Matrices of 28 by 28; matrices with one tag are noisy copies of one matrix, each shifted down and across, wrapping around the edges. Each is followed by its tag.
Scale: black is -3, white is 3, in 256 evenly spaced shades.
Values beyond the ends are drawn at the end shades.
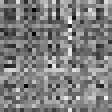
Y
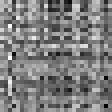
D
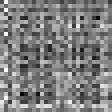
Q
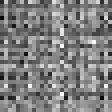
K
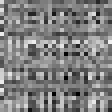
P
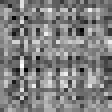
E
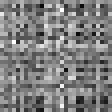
Q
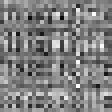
P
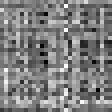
Q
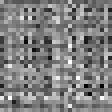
Q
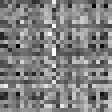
K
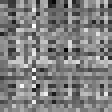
Q
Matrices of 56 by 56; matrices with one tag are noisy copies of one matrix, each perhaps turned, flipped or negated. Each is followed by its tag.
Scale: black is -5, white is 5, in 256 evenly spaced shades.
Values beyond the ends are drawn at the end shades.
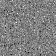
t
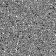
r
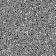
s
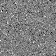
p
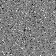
p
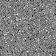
s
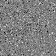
p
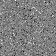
p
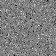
s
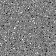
t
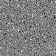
s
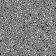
s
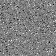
r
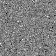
t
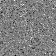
p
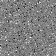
s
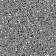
s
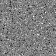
t
